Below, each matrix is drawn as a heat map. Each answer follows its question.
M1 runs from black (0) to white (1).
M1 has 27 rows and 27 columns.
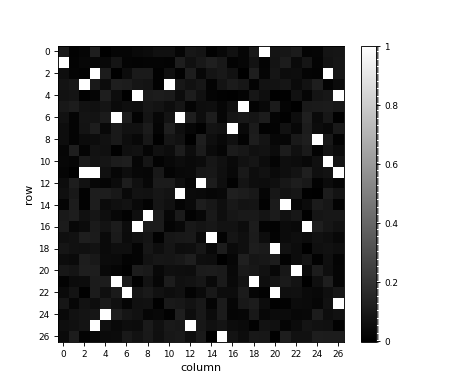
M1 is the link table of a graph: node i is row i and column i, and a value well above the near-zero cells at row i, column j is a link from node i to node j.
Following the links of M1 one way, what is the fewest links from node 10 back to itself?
3
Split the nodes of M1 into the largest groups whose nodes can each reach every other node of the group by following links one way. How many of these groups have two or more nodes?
3
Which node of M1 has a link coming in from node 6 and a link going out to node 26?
node 11
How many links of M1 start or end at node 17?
2
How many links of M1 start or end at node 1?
1
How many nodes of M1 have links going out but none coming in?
1
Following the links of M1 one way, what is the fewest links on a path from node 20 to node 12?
6
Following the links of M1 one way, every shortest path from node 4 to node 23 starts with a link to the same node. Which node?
node 7
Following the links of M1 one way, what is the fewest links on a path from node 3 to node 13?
4
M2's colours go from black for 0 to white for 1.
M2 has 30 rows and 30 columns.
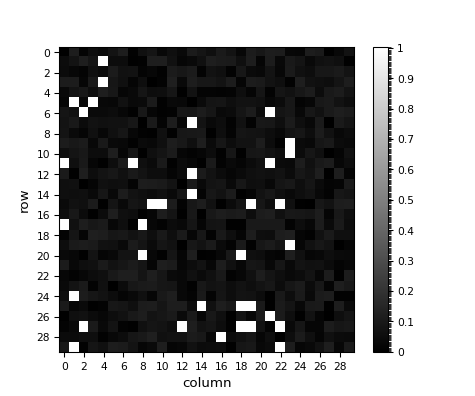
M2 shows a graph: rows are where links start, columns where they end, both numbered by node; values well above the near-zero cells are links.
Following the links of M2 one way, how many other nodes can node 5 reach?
3
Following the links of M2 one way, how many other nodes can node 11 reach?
4
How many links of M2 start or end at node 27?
5
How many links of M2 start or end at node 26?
1
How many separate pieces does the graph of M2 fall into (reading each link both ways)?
2
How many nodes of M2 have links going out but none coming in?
12
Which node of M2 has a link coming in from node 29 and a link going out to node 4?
node 1
